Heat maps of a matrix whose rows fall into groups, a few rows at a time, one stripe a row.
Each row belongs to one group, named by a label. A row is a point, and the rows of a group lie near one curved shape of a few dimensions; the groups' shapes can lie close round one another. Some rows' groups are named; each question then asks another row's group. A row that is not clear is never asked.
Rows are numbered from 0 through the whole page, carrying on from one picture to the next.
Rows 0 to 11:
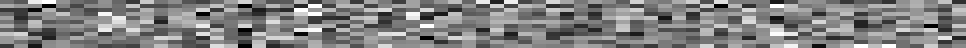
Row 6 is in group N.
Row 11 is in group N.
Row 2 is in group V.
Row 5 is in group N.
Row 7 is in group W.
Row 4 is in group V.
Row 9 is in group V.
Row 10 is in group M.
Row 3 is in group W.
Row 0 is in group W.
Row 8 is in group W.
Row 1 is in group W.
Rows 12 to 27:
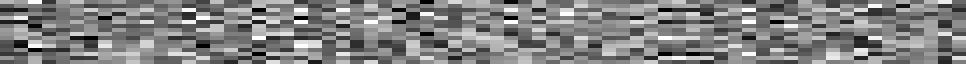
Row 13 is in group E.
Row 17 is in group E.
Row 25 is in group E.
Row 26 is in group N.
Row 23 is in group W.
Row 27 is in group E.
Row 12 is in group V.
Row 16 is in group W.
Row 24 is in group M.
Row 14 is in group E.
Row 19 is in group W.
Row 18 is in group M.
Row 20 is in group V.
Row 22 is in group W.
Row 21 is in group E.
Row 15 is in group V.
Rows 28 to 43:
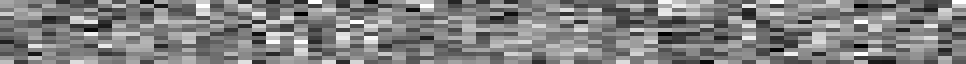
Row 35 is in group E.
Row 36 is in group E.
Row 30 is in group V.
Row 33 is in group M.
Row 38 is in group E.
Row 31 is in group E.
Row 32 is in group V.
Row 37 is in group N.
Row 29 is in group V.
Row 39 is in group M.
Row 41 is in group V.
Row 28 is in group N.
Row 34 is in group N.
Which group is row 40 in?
E
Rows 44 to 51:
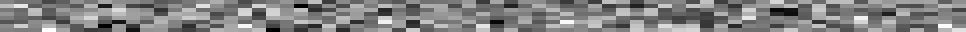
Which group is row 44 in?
W
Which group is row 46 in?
N
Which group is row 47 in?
N
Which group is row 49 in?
V
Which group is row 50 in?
W
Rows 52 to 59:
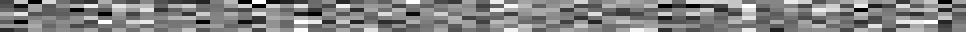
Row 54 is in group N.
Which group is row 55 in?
W
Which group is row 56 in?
E
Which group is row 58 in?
E
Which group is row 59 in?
E
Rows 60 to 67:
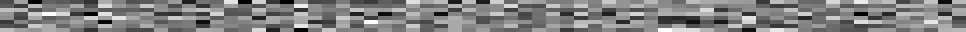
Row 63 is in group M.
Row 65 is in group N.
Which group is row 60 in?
M
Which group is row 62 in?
W
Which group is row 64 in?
E
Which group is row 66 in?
W
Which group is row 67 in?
E
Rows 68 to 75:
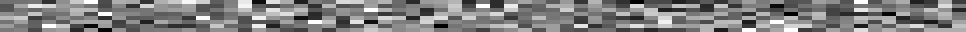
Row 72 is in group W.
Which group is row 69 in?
W
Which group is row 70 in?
N
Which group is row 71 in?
V
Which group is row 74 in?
M
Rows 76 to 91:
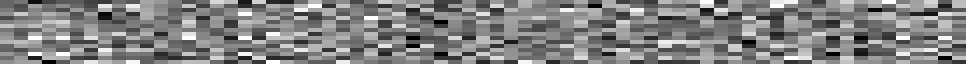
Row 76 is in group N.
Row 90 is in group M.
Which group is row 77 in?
W
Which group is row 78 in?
V
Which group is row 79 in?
W
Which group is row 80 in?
N
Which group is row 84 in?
N
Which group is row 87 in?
V
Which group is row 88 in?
W
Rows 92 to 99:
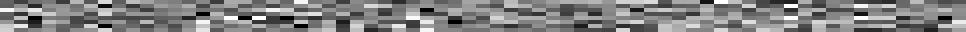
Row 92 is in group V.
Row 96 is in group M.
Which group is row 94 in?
V
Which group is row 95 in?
W
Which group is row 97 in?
V
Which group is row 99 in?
N
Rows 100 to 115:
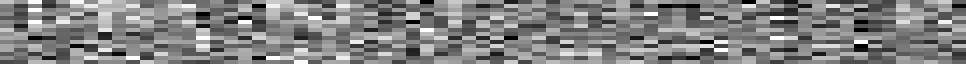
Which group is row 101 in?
E
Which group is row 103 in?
V
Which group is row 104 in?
W
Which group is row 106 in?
W
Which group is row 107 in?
N
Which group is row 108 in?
W
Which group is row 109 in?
W
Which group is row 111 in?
N
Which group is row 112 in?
V
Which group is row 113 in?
V
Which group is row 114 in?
E
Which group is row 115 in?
W
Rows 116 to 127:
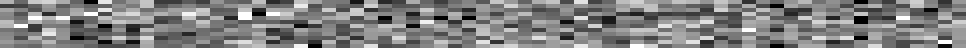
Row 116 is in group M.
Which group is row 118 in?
N
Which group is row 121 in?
N
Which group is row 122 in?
W
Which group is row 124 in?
E
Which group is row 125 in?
N
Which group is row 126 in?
W
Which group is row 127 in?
E
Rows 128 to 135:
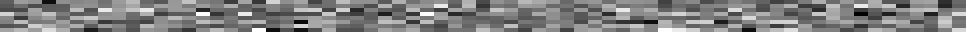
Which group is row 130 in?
W
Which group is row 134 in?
W
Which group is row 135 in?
E
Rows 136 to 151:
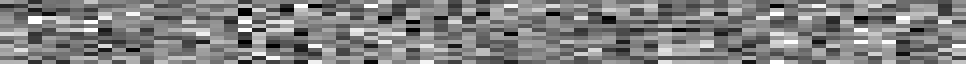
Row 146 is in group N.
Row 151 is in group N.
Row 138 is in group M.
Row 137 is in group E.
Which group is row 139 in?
W
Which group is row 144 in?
W
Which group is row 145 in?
M
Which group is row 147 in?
N
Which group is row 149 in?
E
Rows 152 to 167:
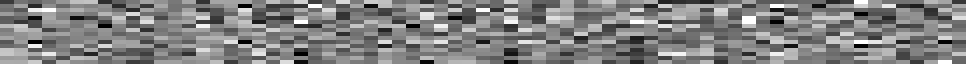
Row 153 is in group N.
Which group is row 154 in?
W
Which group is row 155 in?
N
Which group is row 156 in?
V
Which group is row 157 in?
E
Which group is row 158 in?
W
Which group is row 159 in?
E
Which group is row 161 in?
E
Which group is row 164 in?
W
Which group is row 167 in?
V
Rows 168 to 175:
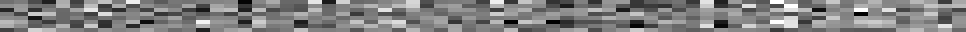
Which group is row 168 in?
W
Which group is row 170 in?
N
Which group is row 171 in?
M
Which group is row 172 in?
M
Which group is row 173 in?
W
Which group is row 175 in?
W
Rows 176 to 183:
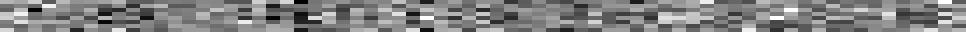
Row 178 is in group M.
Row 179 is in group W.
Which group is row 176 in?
V
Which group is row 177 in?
E
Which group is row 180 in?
N
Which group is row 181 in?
W
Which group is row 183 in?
V
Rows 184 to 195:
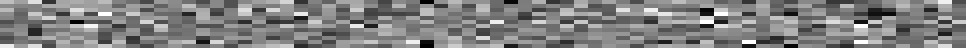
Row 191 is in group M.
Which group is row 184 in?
V
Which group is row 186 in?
N
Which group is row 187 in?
V
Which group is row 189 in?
N
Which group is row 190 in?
N
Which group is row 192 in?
M
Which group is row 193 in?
W
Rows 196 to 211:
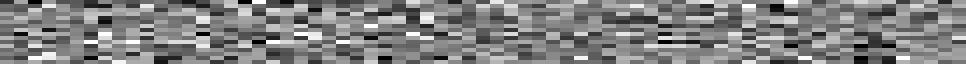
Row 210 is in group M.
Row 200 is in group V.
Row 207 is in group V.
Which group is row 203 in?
E
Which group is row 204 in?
W
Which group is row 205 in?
N
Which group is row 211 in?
N
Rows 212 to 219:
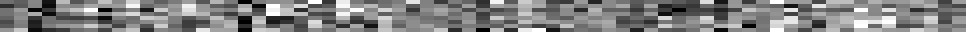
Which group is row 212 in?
W
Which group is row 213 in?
E
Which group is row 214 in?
M
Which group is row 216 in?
N
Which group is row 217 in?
N
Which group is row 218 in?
N
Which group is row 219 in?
W
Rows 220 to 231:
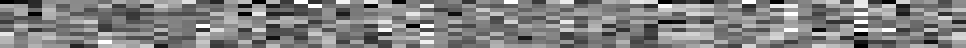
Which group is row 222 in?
E
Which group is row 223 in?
M
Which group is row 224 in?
E
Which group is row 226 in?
V
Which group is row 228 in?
N
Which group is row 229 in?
E
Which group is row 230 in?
N
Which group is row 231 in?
N
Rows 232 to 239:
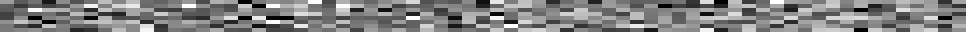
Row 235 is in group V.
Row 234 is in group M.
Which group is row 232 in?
W
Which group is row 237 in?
E
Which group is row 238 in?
V
